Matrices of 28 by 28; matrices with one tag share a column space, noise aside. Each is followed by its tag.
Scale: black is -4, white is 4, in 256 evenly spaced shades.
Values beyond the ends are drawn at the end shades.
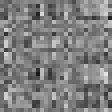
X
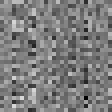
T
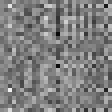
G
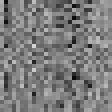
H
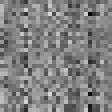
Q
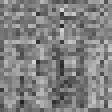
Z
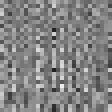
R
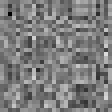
X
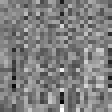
R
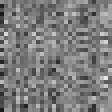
Q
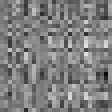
X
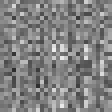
Z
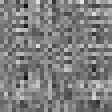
H
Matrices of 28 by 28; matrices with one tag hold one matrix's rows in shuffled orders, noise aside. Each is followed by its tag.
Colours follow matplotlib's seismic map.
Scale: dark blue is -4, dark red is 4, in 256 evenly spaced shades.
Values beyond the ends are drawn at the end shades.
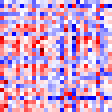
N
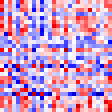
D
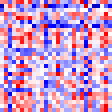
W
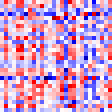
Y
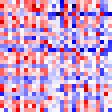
N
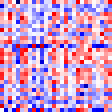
D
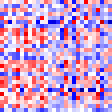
N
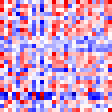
D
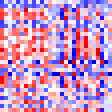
N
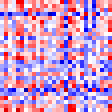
Y
